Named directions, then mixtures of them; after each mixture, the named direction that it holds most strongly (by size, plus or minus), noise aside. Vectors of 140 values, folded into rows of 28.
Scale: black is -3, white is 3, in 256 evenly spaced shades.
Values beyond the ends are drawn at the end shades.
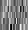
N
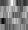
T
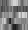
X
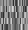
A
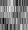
T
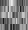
T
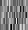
N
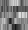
X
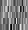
N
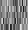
N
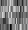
N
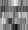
X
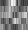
T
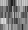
T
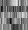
X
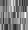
A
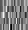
N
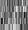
A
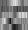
X
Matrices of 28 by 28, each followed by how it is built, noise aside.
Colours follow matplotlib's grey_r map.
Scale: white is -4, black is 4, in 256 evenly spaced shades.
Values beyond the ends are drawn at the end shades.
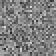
noise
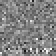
uneven rows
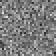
noise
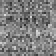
blocks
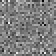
low rank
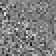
lower triangular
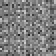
repeating rows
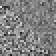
lower triangular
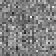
blocks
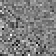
lower triangular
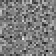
repeating rows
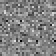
uneven rows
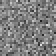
noise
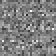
uneven rows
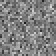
noise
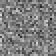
repeating rows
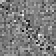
banded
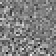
lower triangular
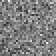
noise
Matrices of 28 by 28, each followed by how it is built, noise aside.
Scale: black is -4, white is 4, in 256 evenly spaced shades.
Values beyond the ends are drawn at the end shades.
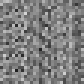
repeating rows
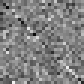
diagonal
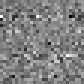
uneven rows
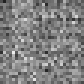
blocks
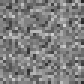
repeating rows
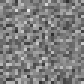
repeating rows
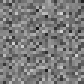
repeating rows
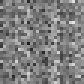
repeating rows
